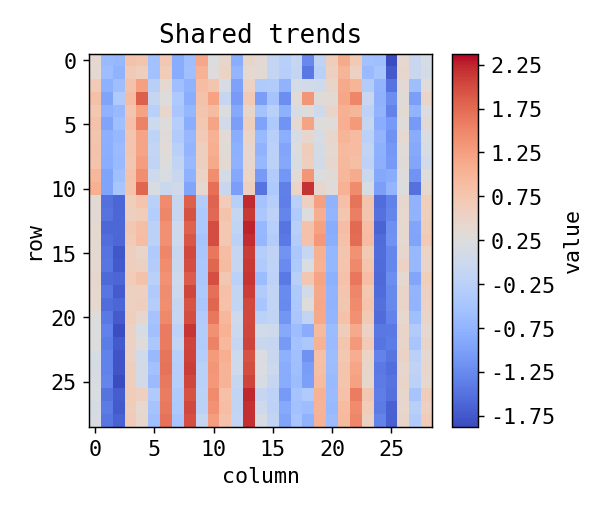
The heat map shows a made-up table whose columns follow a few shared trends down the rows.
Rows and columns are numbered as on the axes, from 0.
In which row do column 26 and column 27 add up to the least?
10
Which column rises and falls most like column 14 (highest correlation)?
27
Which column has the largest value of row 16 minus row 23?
18
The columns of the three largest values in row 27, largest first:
13, 8, 6
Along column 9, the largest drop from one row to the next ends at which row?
11
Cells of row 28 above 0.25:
13
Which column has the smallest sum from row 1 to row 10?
25
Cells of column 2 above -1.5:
11
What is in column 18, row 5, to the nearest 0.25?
1.25
